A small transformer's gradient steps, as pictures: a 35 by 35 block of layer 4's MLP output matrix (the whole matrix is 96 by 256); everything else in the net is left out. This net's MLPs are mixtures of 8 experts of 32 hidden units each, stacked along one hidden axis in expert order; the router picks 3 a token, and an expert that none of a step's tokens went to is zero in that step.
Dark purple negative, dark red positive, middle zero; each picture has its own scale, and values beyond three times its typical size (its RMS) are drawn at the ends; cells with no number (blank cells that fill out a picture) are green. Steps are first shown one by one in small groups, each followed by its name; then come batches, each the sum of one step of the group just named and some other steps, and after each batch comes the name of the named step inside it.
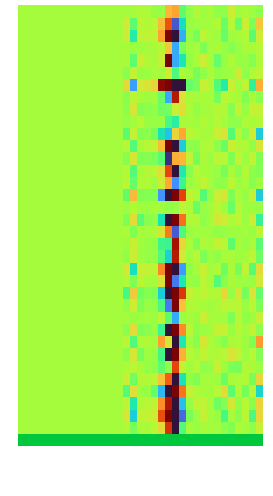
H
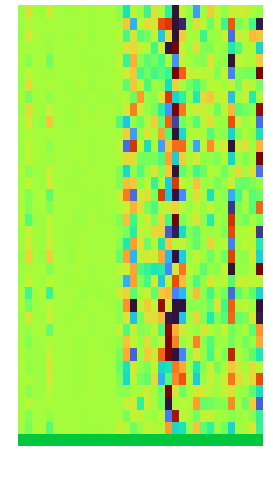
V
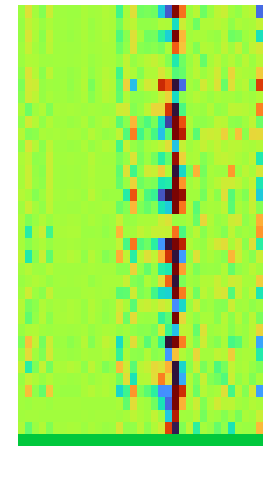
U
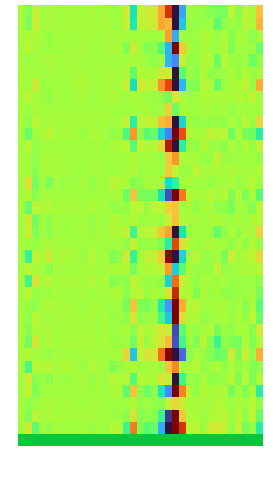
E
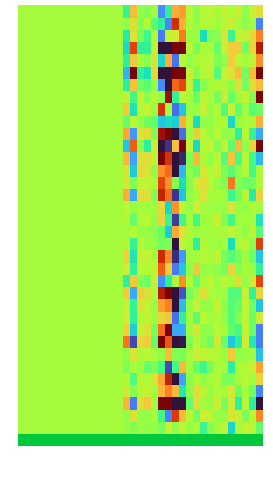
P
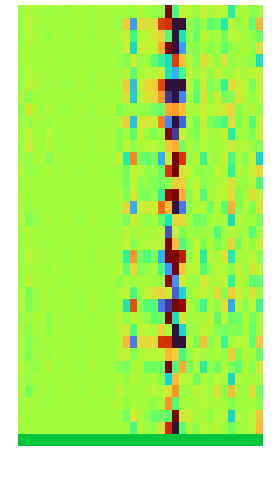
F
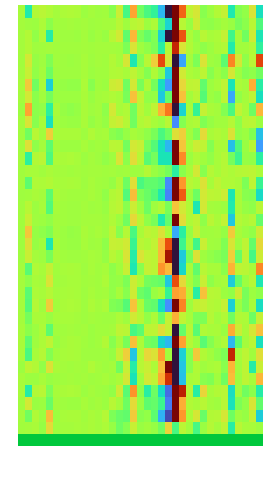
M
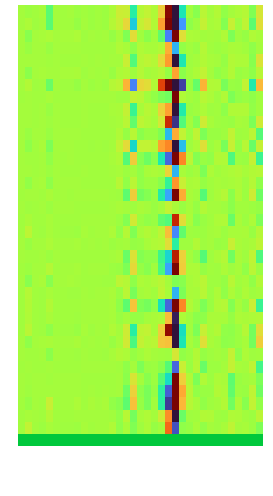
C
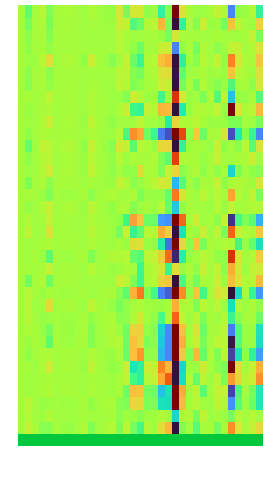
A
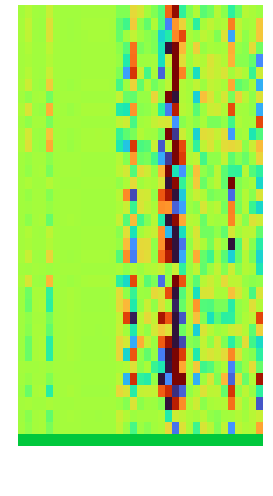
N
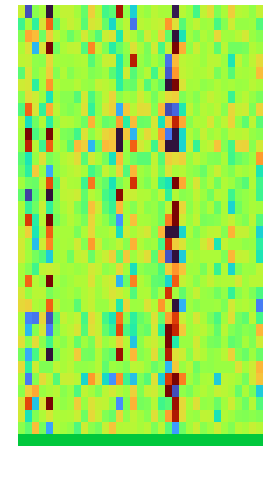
V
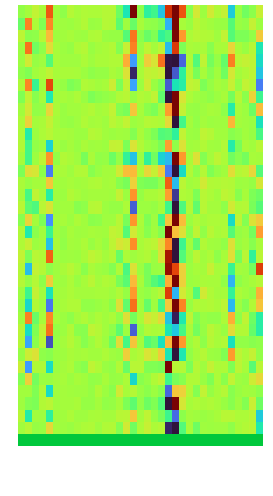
M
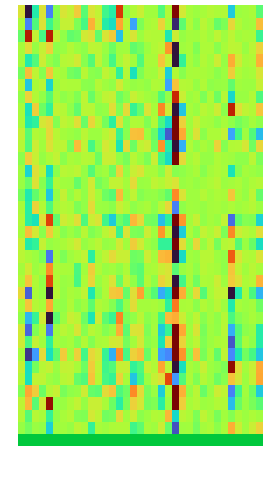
A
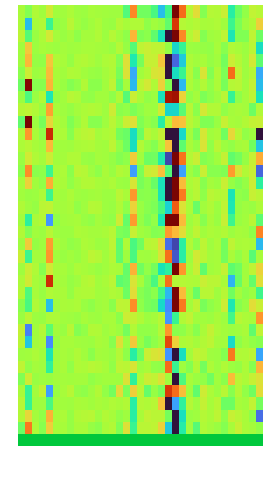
M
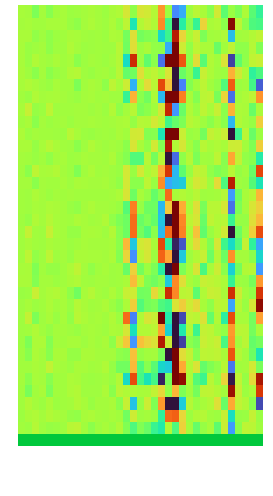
N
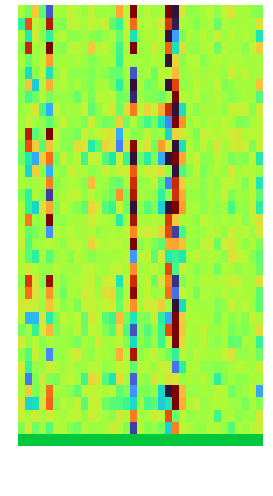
U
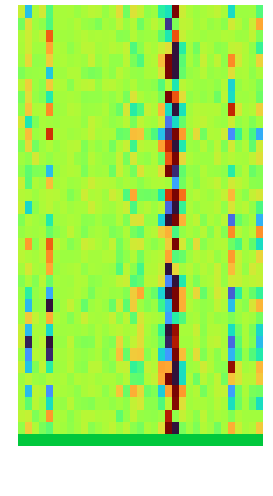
A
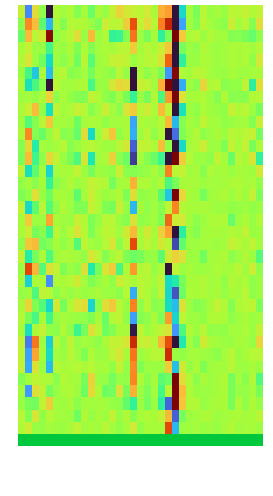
C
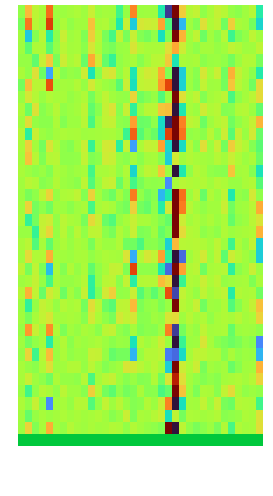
U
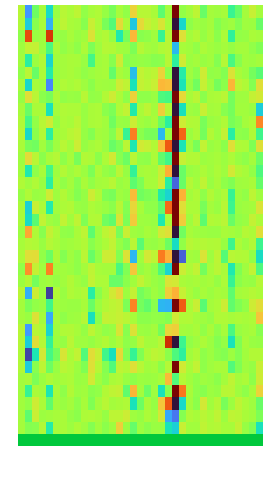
E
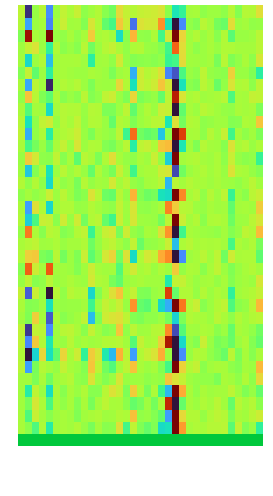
E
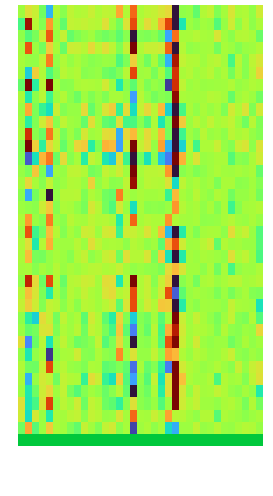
V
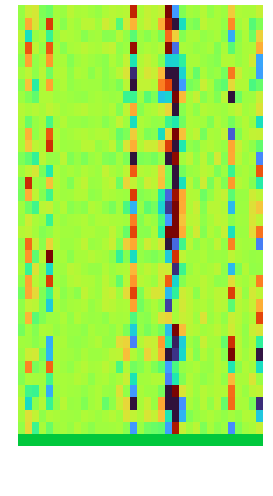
H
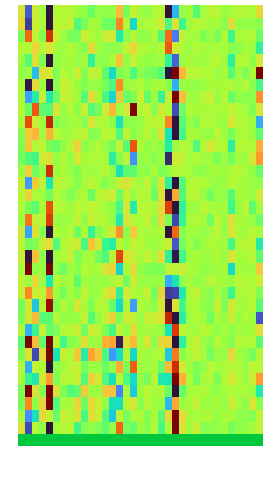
V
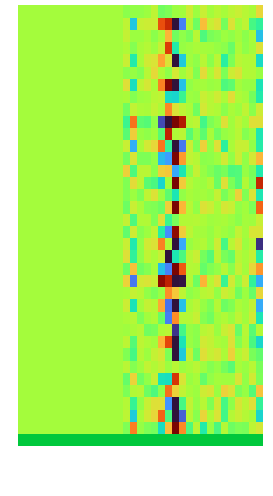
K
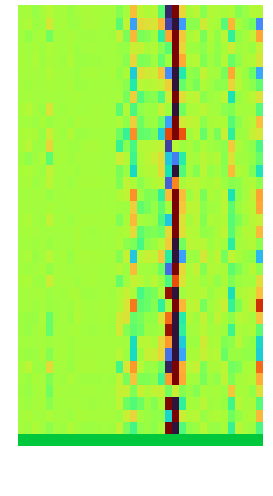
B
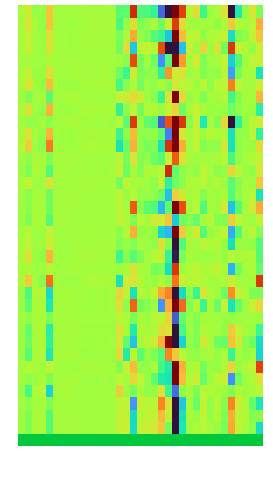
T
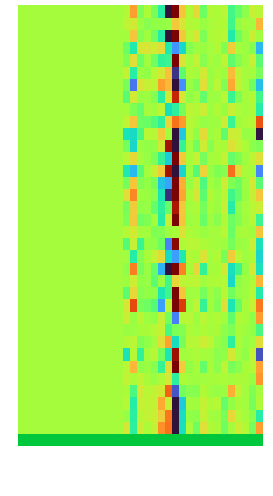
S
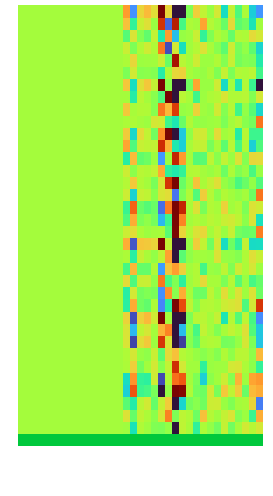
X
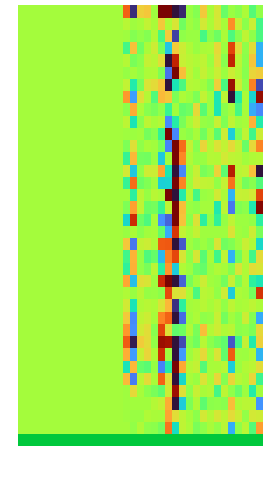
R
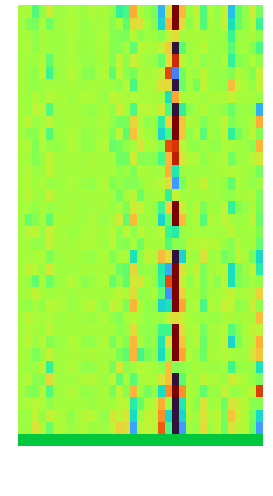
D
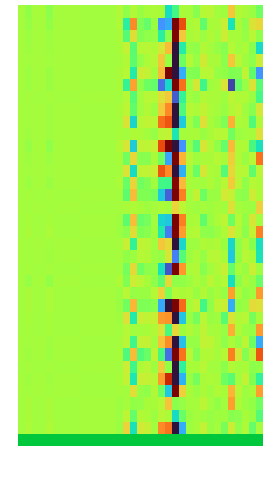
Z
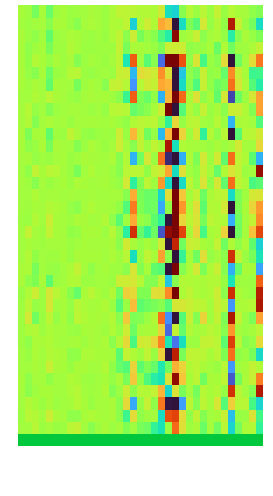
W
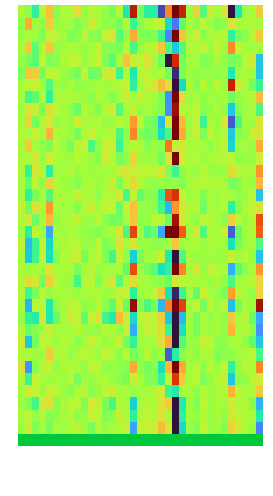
T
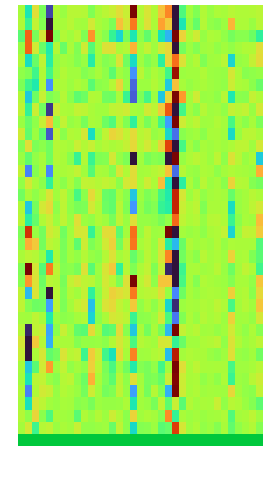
W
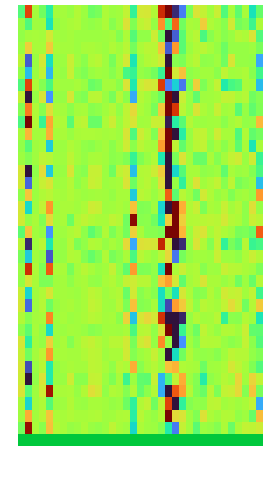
X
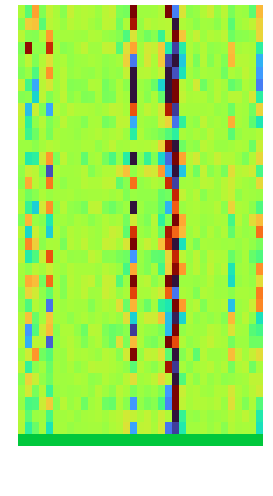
Z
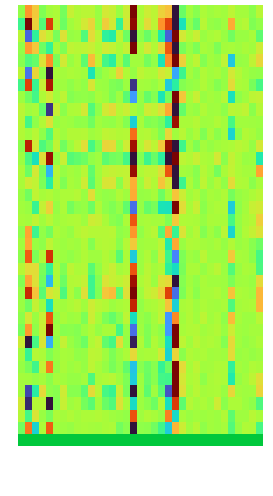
W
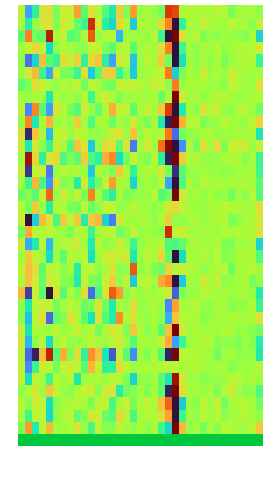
K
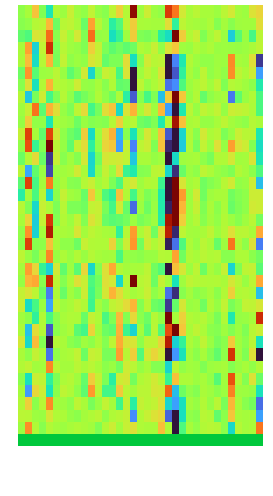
S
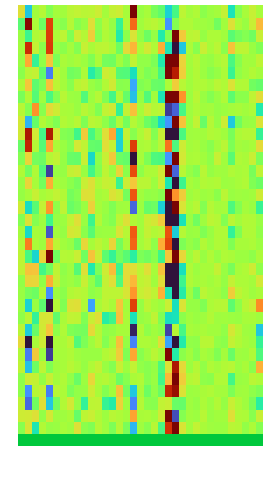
T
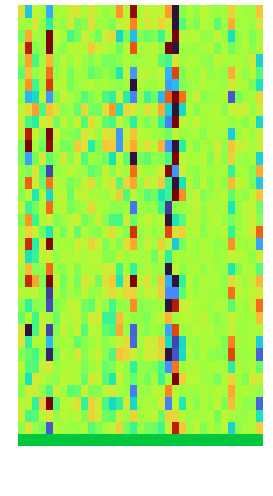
W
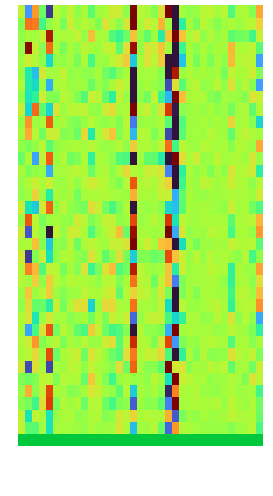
R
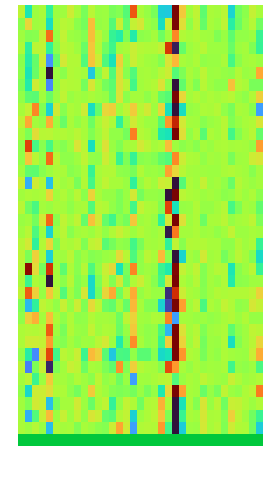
D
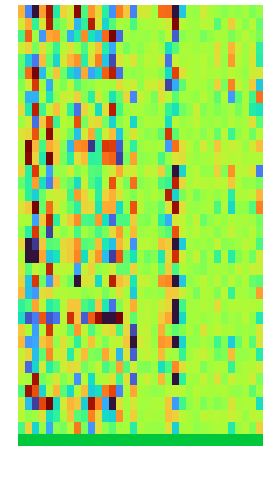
R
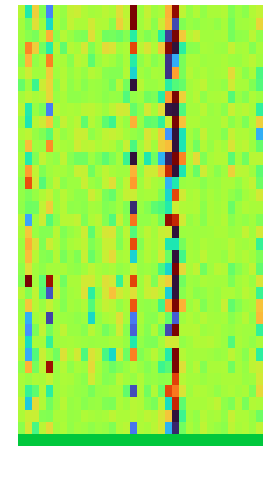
S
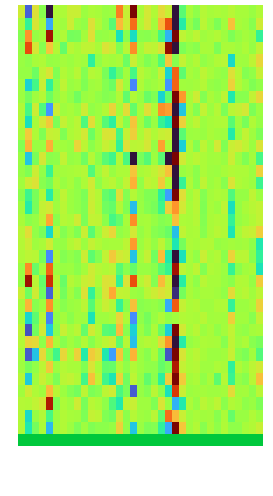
W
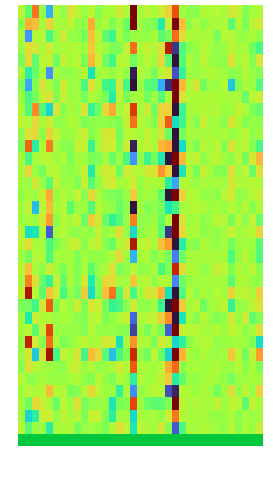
Z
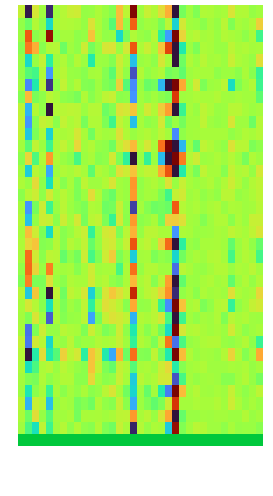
Z
